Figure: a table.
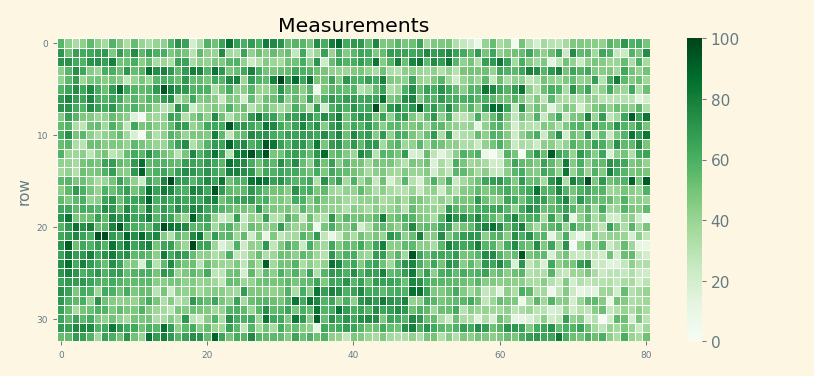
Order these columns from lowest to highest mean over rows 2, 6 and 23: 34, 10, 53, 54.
34, 10, 54, 53
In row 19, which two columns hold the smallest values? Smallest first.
80, 70
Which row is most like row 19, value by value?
22
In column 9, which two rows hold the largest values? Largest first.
21, 22
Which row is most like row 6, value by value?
25
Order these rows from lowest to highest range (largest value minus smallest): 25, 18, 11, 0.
18, 25, 11, 0
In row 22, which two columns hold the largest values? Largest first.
18, 1
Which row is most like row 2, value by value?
7
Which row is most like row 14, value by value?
13
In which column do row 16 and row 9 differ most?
65
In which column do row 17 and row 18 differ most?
53
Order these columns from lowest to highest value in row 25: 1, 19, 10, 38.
19, 10, 38, 1
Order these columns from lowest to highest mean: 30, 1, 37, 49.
49, 30, 37, 1
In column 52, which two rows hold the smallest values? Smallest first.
12, 16
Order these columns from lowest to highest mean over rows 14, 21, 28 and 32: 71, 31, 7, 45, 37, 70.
70, 71, 37, 31, 45, 7
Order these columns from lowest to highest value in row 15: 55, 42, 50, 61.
55, 50, 42, 61
